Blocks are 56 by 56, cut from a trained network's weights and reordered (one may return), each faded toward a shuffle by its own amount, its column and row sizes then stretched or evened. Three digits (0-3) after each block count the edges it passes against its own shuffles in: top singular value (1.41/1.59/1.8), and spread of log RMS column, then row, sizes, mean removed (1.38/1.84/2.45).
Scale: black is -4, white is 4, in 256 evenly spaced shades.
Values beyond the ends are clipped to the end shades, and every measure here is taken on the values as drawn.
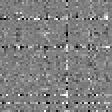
3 2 3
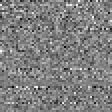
0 0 3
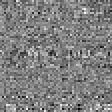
2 0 3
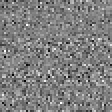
0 1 3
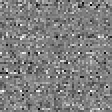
0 2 3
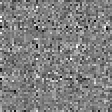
0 2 2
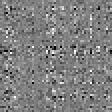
0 3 3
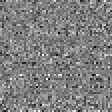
0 0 3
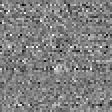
0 0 3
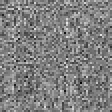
3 2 0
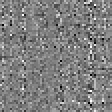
1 3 1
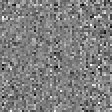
0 3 1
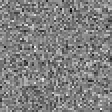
1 0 1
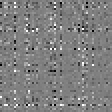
1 3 3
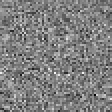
3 0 2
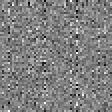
3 3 1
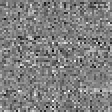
1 1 3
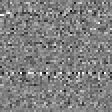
2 0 3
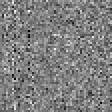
1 2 0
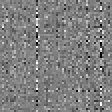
3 3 1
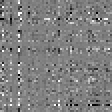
2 3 3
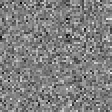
1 0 2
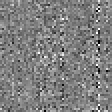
2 3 1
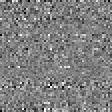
2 1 3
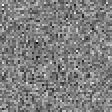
1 1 0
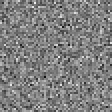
1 0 1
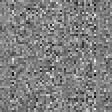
1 3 0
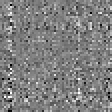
2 3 3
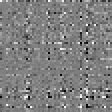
3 3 3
